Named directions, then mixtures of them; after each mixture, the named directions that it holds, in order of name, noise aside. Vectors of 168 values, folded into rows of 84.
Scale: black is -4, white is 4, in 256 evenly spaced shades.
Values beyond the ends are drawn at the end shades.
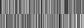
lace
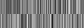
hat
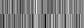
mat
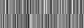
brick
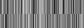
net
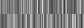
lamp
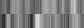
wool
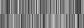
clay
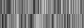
hat, net, wool.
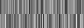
lace, lamp.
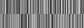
brick, hat.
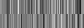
clay, lamp.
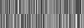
clay, lace.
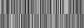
brick, clay, lace.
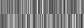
lamp.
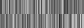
lace, lamp.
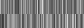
lamp.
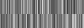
lace, lamp.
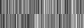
brick, lace, wool.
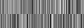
hat.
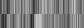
net, wool.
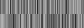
clay, lamp.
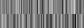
lamp.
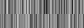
brick.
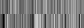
mat, wool.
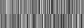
clay, hat, lamp.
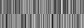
hat, lace, net.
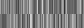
lamp.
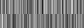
brick, lamp.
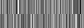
brick, clay, lace.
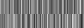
lamp, net.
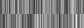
lace, wool.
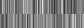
lace, lamp, net.
